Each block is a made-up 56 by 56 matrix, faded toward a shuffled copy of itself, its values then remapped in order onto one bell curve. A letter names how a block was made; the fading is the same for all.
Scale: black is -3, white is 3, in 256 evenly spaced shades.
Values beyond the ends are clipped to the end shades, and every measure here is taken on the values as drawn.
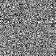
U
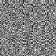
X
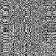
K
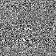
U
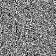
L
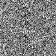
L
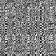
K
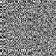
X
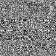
U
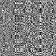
K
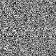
U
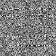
U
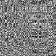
K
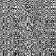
K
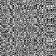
K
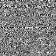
U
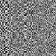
K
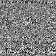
U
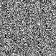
L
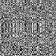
X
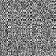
X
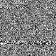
U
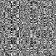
K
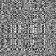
X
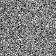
L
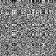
X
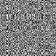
K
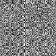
K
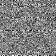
U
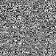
U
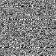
U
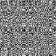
X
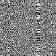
K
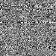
U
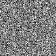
L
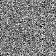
L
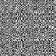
K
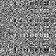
X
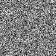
L
